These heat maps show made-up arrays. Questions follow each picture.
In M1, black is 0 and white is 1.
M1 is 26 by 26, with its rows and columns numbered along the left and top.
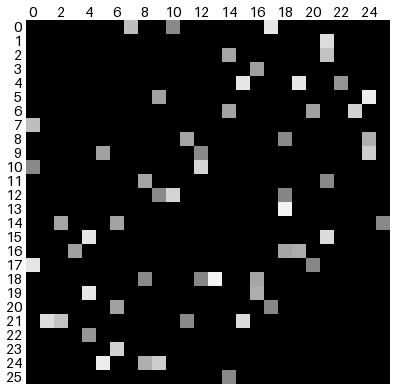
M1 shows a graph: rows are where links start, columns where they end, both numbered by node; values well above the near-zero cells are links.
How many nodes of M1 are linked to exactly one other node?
7
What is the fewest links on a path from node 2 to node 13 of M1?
5
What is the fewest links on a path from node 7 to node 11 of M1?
6
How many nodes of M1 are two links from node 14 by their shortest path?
3
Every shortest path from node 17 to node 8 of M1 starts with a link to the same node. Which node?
node 0
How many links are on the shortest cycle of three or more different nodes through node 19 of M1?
8
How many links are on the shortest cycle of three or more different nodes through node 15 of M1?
8
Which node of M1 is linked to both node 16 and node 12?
node 18
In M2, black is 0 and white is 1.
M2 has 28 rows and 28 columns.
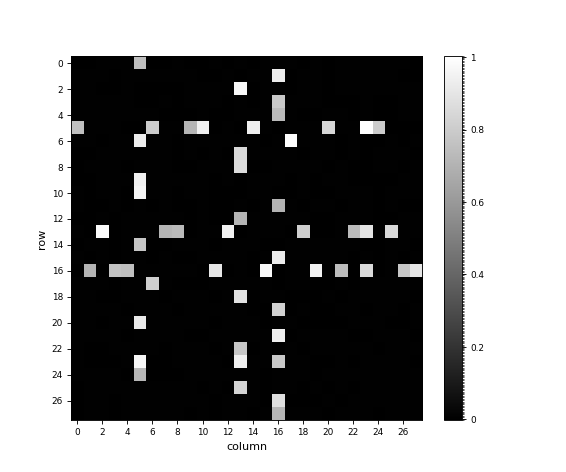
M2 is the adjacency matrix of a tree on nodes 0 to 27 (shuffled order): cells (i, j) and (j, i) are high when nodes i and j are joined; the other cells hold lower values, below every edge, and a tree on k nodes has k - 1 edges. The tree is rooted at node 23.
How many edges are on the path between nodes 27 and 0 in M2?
4
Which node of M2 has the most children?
16
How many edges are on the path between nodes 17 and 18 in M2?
5
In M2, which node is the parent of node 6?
5
